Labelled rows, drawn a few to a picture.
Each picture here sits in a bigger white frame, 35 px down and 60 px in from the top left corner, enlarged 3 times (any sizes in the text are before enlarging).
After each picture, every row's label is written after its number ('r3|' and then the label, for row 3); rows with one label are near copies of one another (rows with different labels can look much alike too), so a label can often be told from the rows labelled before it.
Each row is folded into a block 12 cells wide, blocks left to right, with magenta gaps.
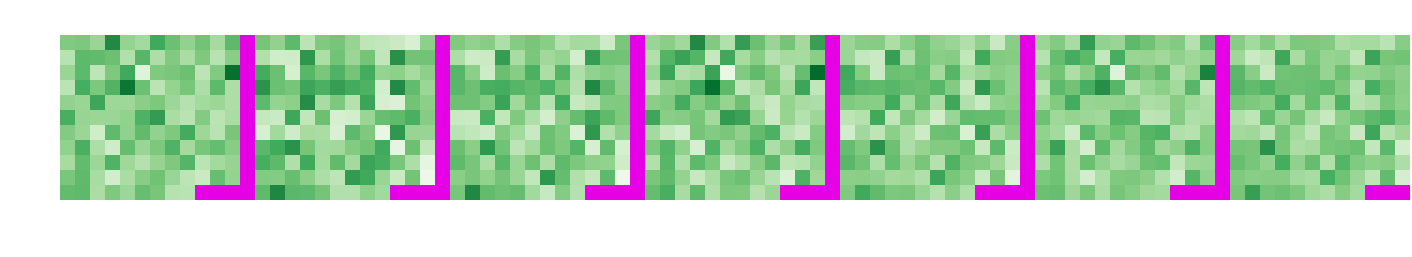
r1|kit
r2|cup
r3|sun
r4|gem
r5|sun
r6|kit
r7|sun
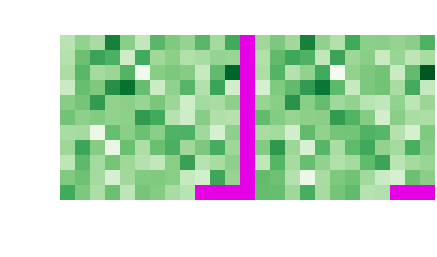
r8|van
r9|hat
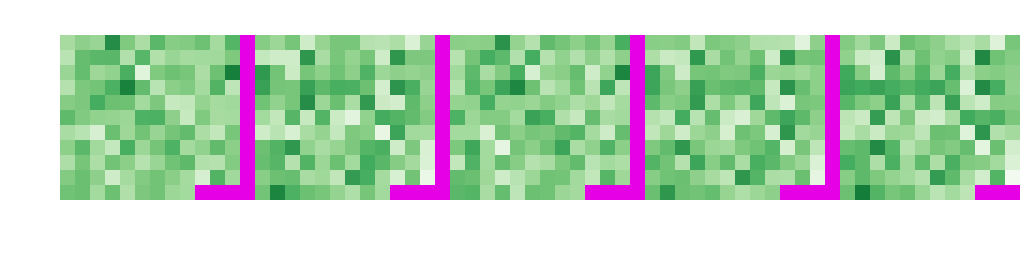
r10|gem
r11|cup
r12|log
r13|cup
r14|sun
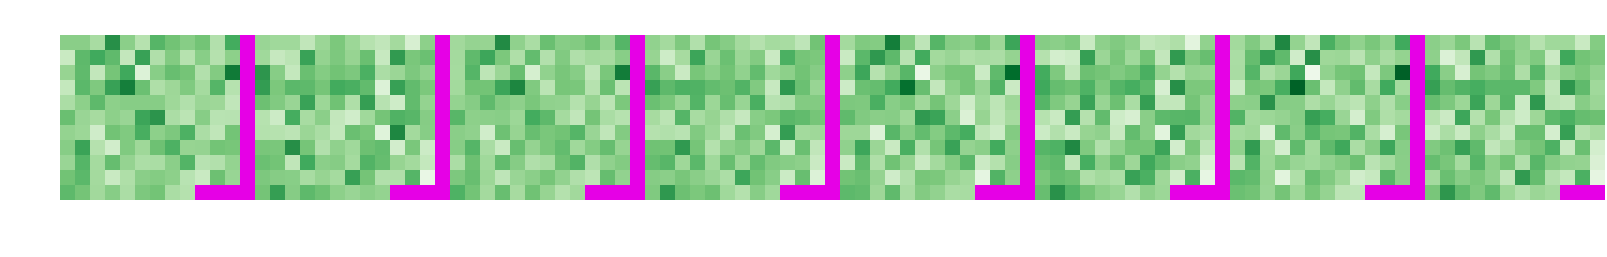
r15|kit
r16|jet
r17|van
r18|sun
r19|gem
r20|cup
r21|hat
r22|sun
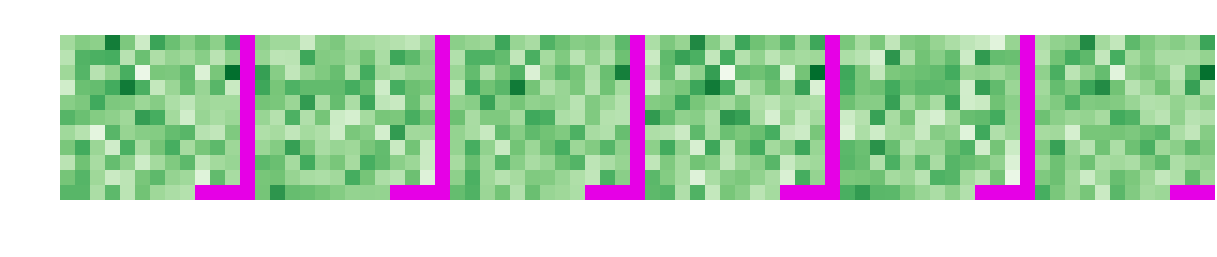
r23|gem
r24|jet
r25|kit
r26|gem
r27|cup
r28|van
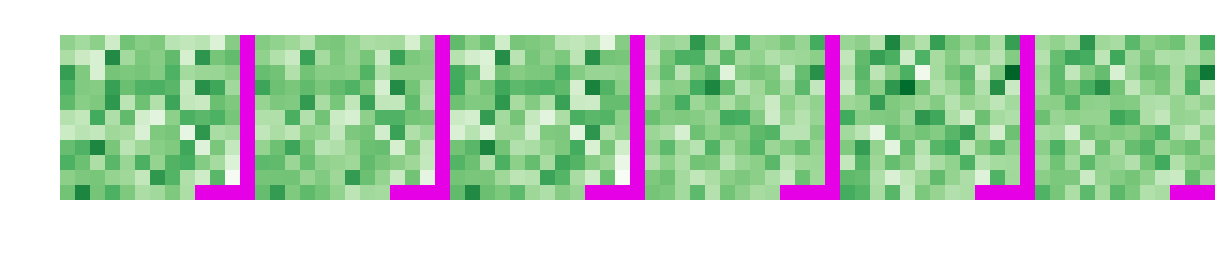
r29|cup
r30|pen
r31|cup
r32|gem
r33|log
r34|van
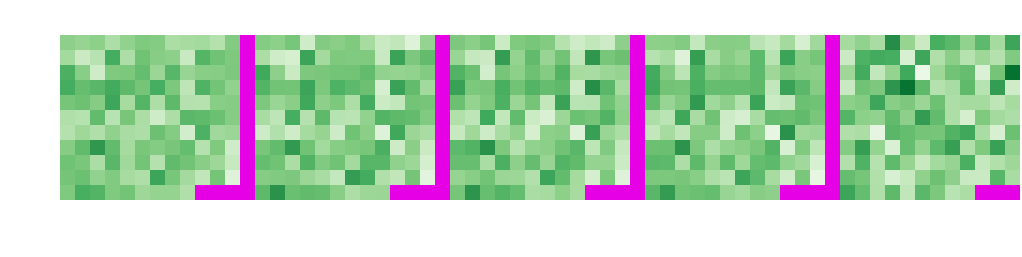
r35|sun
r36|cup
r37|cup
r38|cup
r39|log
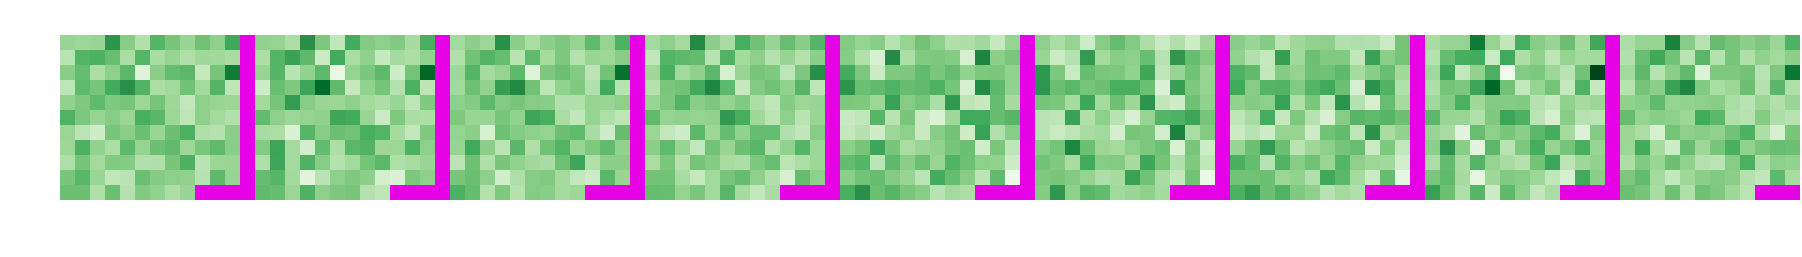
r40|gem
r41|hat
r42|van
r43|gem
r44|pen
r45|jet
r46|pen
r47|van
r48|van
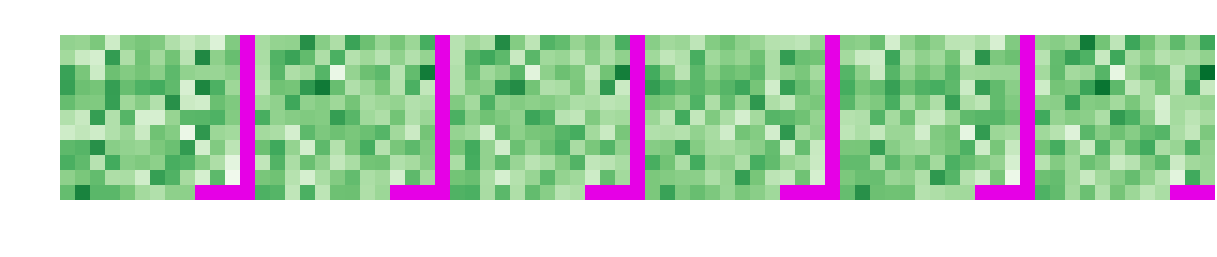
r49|cup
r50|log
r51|log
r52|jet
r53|cup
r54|gem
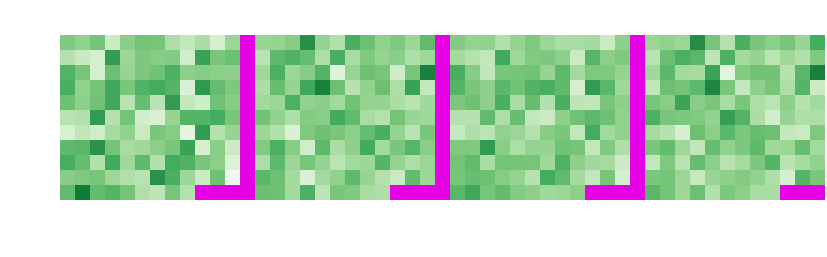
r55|cup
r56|log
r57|pen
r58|gem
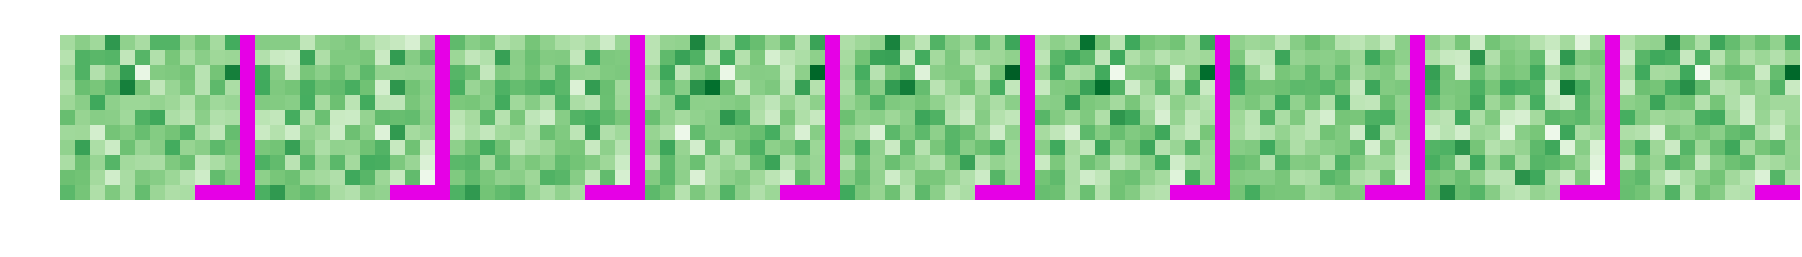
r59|kit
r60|cup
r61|pen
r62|van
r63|van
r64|gem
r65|jet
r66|cup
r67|gem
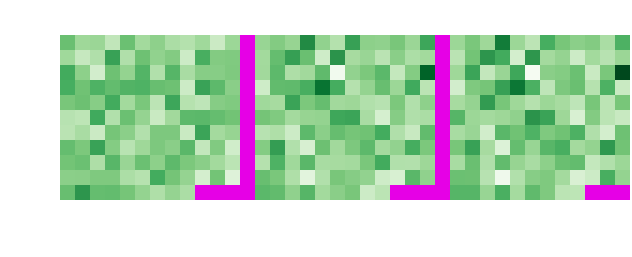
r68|sun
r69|hat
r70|hat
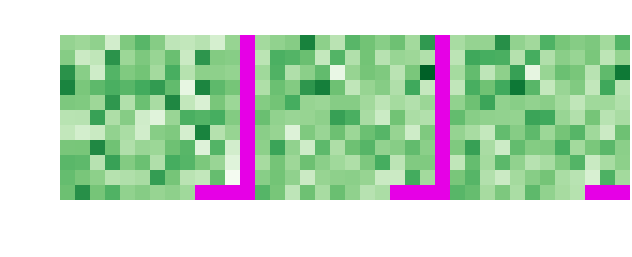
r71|jet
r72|van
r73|kit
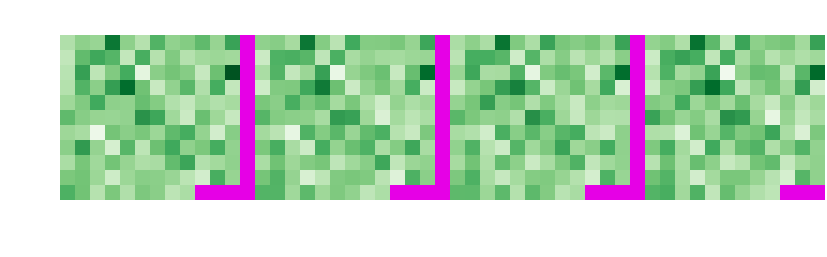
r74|van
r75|gem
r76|gem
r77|gem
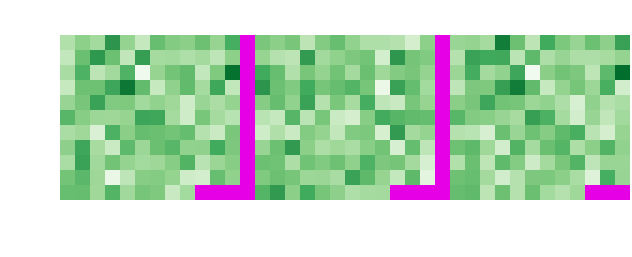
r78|hat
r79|pen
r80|gem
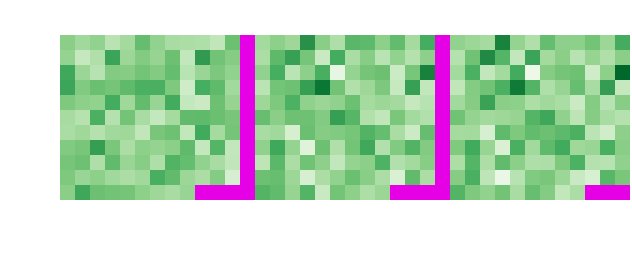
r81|jet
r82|log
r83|hat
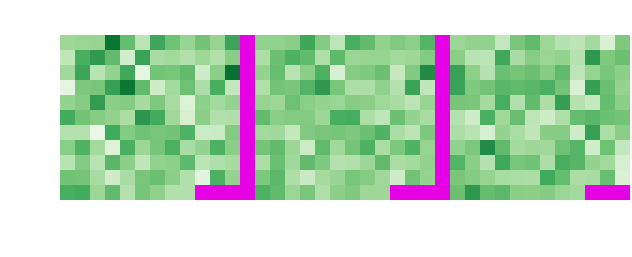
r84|gem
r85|log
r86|jet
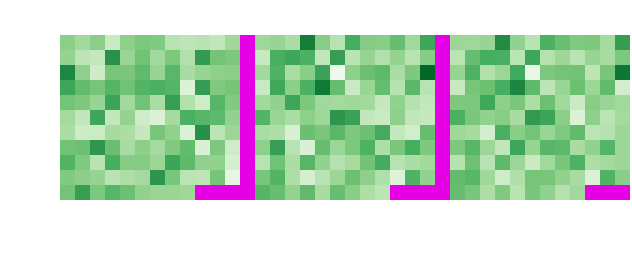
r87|jet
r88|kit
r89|gem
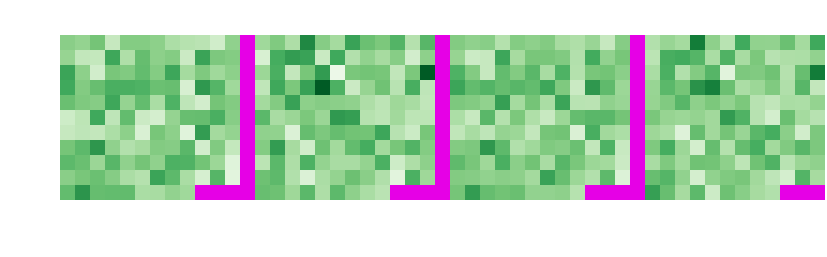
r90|cup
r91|kit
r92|sun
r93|van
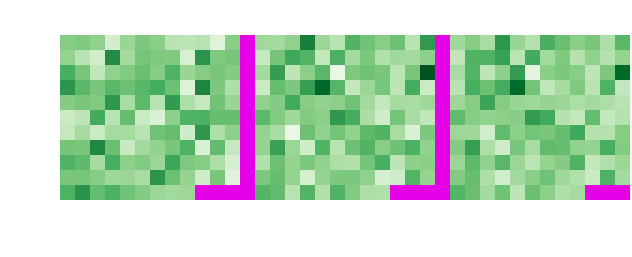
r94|pen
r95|van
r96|kit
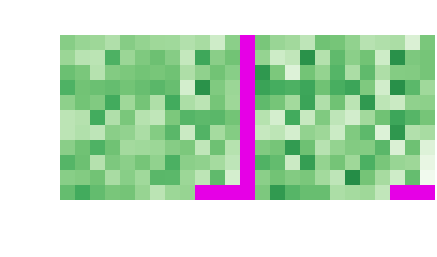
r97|pen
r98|sun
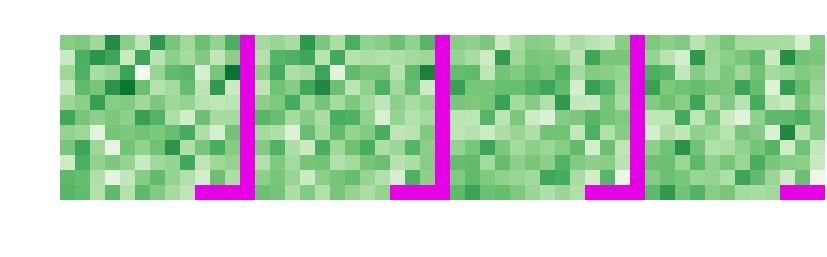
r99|log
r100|gem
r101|pen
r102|pen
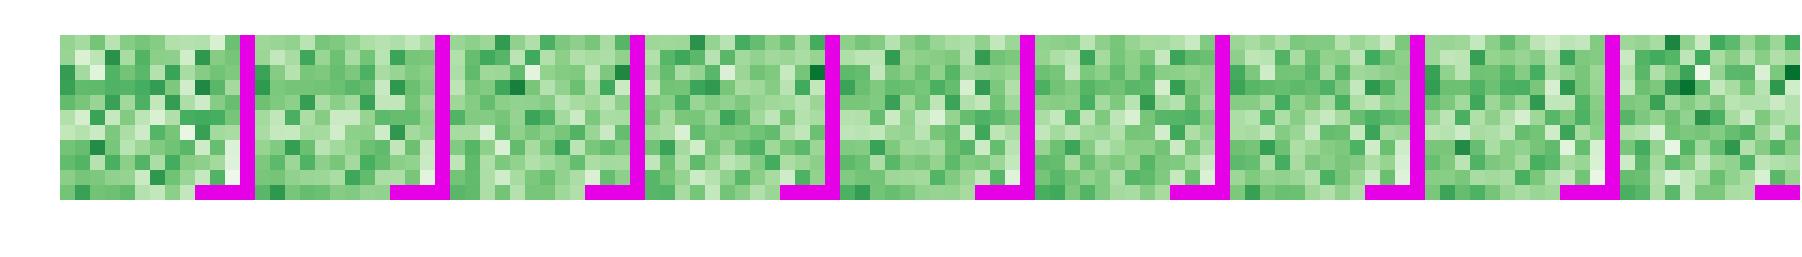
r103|sun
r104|jet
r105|log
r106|log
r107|pen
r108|pen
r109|sun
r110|jet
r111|log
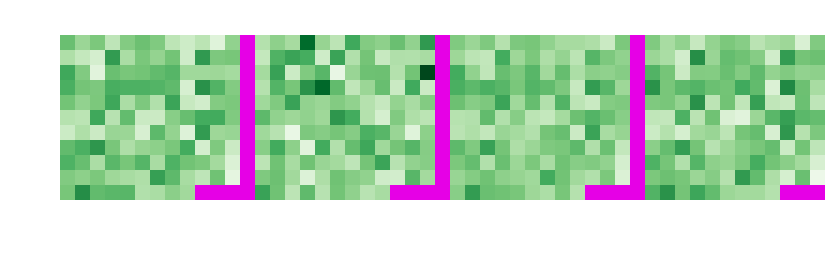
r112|cup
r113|van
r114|sun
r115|pen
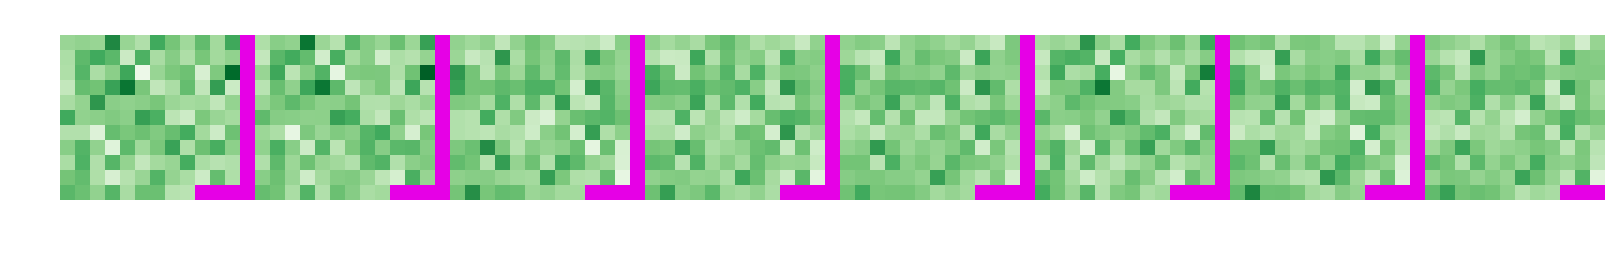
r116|log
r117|van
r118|jet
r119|sun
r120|pen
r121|log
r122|cup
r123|pen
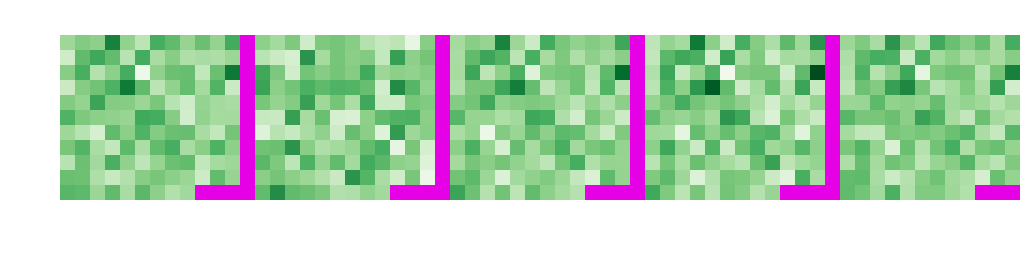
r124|gem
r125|cup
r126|van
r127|van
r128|log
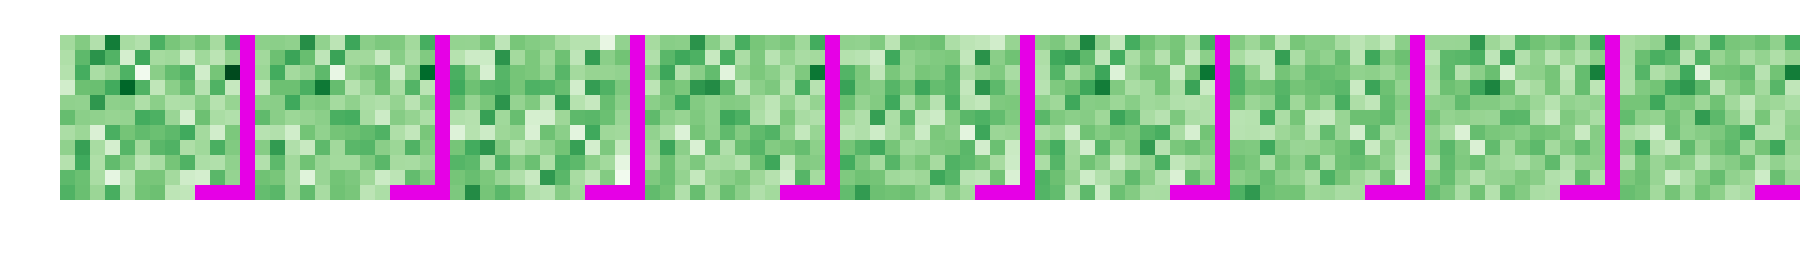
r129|hat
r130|hat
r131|cup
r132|van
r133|cup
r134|log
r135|cup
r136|van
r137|gem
